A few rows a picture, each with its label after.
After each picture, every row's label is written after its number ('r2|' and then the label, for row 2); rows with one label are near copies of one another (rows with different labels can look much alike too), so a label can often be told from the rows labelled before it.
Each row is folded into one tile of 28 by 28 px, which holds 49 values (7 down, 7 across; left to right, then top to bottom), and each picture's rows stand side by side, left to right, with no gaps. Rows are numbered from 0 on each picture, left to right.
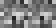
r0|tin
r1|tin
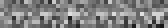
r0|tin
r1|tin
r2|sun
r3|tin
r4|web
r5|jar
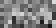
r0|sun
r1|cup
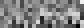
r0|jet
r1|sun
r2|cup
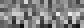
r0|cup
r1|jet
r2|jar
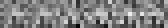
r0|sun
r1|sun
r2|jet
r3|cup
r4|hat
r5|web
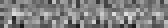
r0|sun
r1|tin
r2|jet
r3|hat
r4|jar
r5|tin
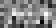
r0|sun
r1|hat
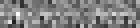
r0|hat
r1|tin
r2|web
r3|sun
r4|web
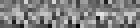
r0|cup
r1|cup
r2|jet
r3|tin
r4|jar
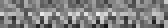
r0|web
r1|jar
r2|jar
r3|jar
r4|web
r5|cup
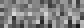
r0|sun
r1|hat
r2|jet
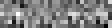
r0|hat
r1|jet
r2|tin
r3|cup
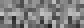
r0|web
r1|cup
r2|sun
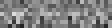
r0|jar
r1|sun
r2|tin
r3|jet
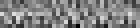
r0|jar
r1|web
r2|jet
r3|jet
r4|hat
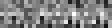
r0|web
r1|sun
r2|hat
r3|hat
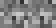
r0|tin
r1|tin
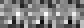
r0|hat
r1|hat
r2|hat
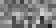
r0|tin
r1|sun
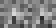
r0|sun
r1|sun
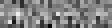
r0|hat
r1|jet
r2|web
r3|sun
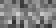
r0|hat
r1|jar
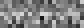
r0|jar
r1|tin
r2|cup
